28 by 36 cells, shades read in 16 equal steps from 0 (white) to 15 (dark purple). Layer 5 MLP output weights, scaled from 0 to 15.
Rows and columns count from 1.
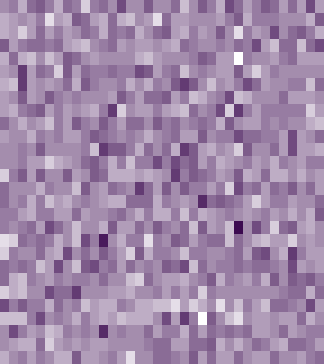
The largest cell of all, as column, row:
27, 18
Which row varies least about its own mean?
17
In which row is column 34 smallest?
4
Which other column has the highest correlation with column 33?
29
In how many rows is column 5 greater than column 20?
13
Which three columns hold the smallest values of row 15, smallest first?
26, 9, 5
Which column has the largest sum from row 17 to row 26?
12
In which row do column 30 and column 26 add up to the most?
1
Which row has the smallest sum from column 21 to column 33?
24
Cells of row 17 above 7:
13
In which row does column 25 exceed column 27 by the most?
3
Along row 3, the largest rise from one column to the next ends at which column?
28
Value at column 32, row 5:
8
